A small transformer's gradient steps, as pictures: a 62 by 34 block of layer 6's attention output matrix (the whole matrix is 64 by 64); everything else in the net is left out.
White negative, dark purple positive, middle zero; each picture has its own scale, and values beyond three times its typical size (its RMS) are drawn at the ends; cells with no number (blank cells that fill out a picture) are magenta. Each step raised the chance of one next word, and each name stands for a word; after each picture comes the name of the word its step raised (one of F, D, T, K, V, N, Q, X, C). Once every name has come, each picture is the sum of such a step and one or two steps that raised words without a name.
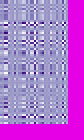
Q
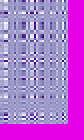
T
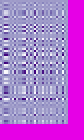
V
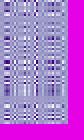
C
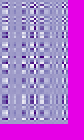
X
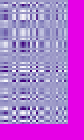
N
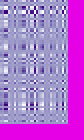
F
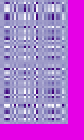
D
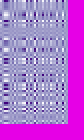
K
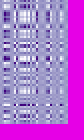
D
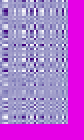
N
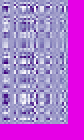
X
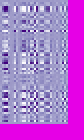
V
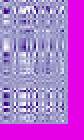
F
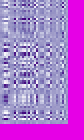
X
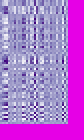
T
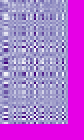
C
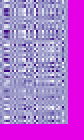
N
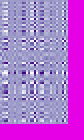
V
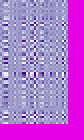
Q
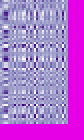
D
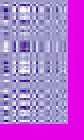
N
